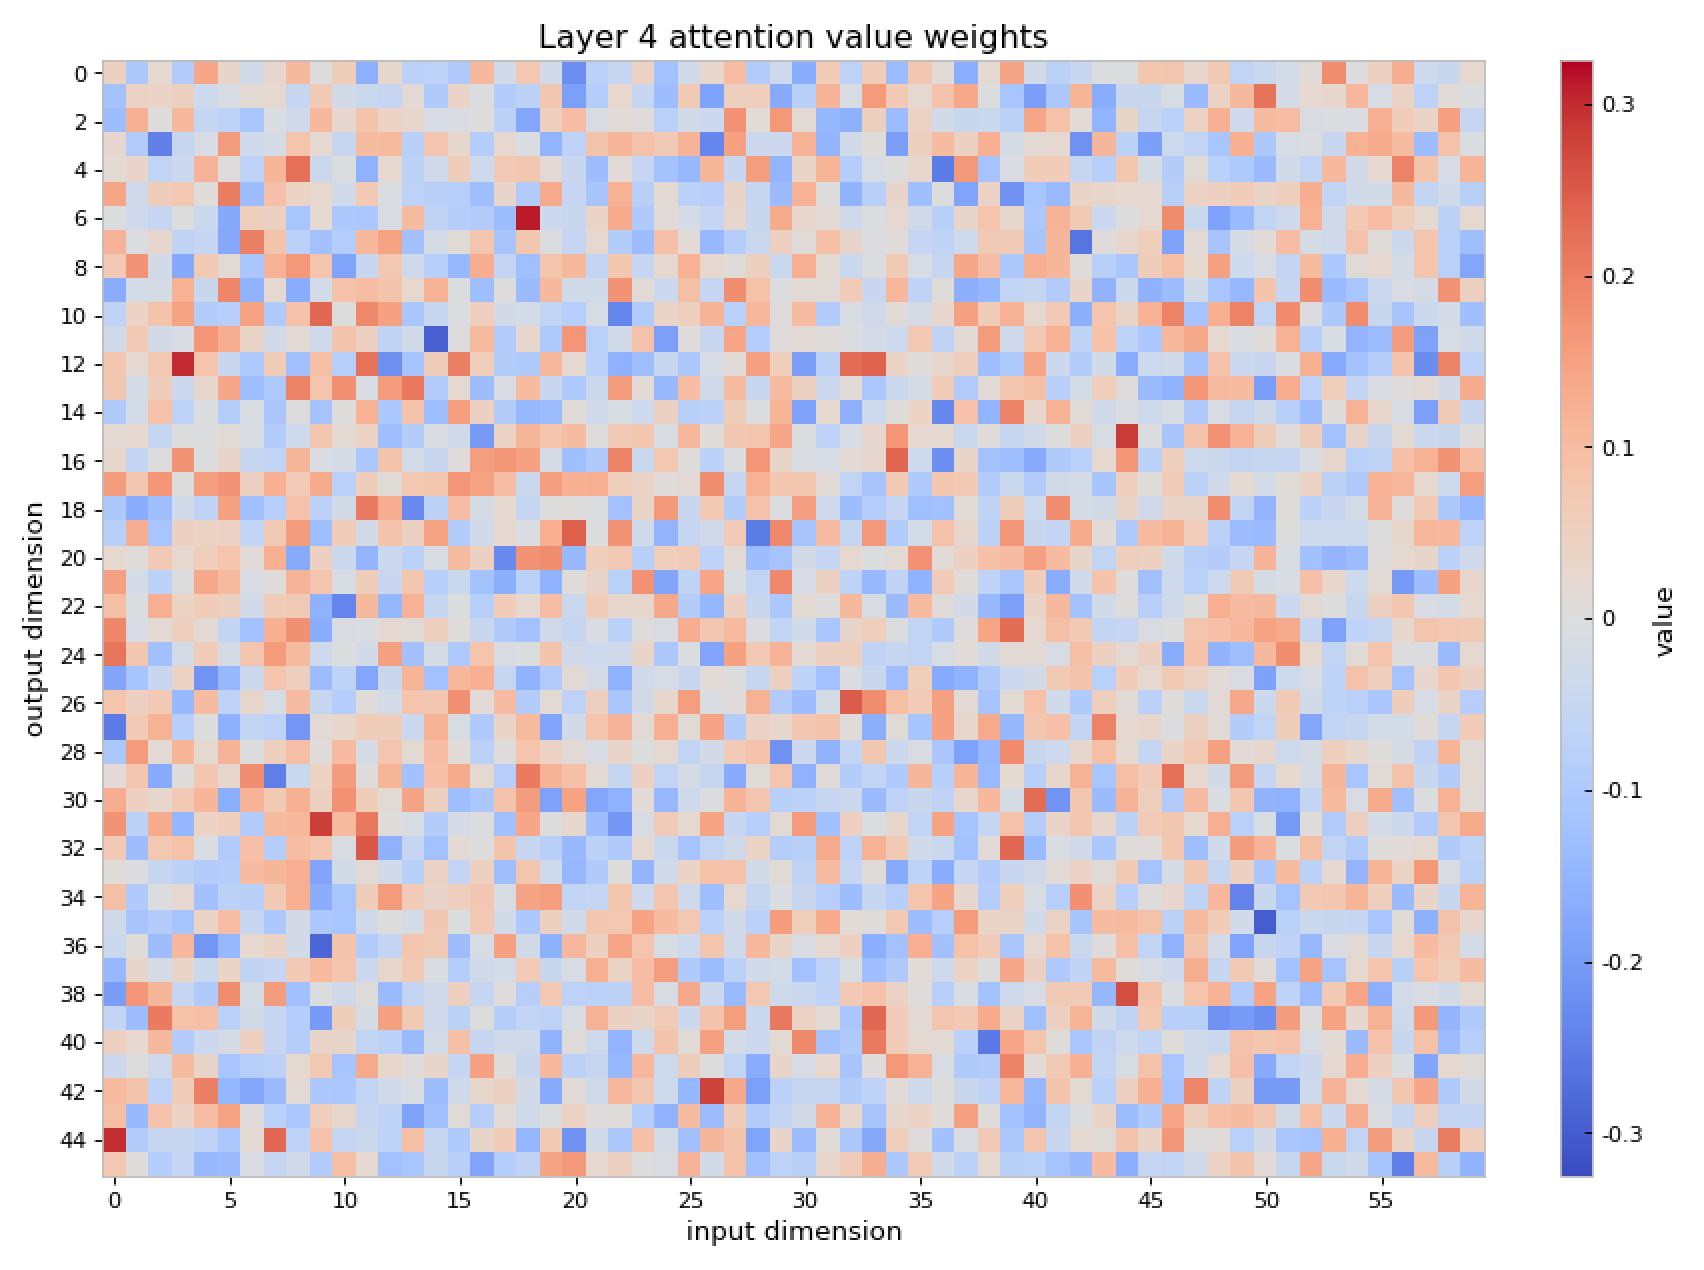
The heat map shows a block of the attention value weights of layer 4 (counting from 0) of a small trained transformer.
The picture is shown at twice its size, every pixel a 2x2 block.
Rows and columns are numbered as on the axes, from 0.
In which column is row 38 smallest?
0
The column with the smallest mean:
50
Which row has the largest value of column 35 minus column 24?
11
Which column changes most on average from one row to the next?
26
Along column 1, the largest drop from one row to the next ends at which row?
39
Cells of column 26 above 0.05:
14
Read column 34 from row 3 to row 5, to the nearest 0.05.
-0.2 0 0.05
